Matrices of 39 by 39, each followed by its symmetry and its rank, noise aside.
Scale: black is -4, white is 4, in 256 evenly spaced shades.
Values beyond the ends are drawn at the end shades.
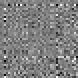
antisymmetric, rank four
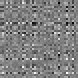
no symmetry, rank three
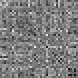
symmetric, rank six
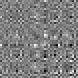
symmetric, rank three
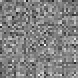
symmetric, rank six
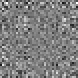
no symmetry, rank four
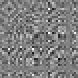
symmetric, rank three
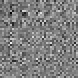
no symmetry, rank six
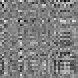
no symmetry, rank four
